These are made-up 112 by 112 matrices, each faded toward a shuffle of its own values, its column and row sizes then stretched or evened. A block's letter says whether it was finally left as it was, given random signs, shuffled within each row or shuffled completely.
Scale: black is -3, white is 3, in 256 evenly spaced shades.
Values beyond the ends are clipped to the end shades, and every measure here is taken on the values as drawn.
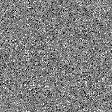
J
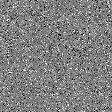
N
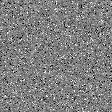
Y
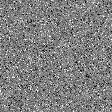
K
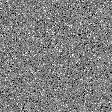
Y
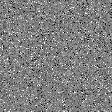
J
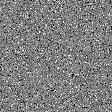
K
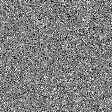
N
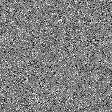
K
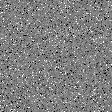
Y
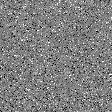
K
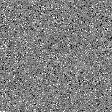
J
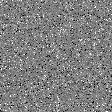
K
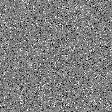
N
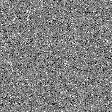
N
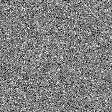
N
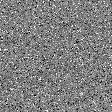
Y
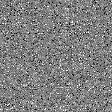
J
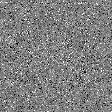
J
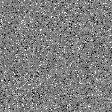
J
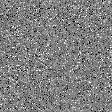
N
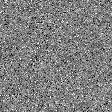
Y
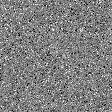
Y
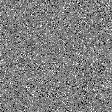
J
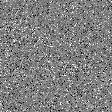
K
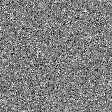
Y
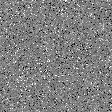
Y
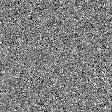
N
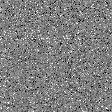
N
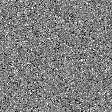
Y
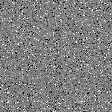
J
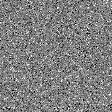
N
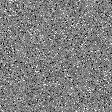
Y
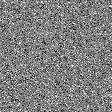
Y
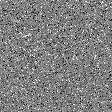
Y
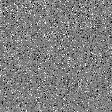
J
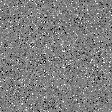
N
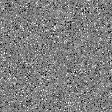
J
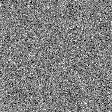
K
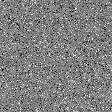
K
